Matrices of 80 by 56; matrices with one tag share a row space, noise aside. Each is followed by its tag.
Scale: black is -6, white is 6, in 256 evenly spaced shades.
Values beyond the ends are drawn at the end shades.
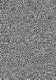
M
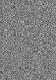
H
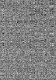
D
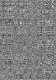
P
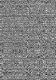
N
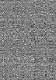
D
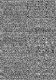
N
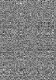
P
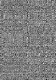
N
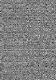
N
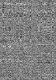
P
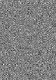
H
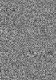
M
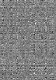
D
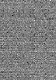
D
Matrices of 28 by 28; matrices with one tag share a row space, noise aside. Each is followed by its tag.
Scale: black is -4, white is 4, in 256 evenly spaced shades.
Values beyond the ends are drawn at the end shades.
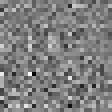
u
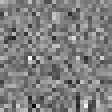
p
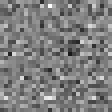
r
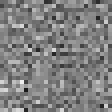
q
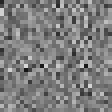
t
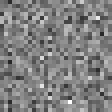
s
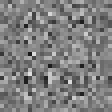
u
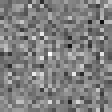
s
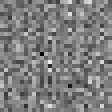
s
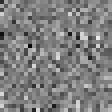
p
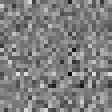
u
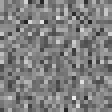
t
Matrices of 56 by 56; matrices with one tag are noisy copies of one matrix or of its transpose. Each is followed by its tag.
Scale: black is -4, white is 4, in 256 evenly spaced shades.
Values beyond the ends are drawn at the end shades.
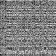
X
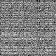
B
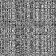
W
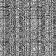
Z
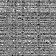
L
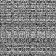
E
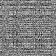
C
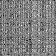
B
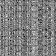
E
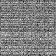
B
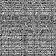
W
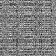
C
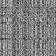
L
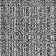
X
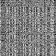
X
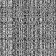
L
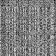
X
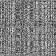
W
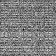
B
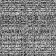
W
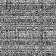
Z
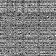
L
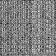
B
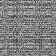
C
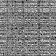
L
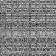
E
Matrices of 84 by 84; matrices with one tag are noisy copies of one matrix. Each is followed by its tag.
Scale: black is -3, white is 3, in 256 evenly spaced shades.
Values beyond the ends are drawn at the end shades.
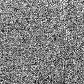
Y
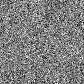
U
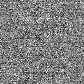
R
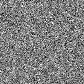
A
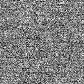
R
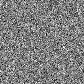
A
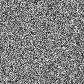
A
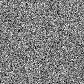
A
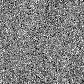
U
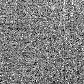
Y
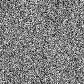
U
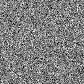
A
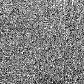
Y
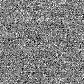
R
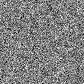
A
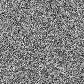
A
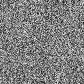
U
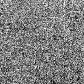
Y
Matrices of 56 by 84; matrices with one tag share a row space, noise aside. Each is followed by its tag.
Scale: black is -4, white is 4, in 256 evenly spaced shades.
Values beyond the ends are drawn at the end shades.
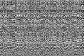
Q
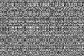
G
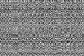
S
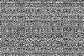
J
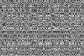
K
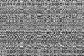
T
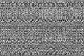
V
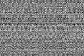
V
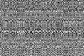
J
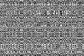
T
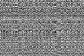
S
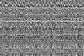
J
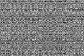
V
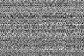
V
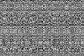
K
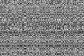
G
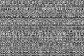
V
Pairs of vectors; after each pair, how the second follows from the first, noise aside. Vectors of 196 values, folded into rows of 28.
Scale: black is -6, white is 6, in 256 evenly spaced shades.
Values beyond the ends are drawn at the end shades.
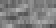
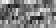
reversed, negated, scaled up.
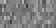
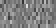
sign-scrambled.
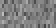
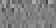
wrapped around, negated, partly zeroed.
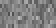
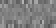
negated, partly zeroed.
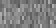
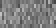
copied.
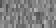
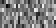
scaled up.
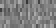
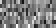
reversed, negated, scaled up.
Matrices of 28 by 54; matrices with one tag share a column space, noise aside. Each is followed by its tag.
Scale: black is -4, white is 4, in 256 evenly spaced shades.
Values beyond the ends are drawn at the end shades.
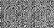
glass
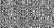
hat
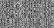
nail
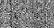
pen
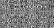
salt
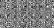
salt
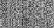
nail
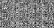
pen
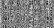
hat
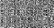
hat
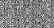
salt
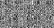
hat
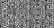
salt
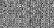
nail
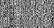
hat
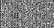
pen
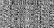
hat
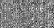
pen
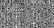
pen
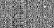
salt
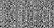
glass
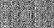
glass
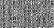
hat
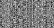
salt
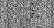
nail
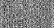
salt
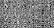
salt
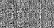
pen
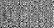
glass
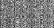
salt
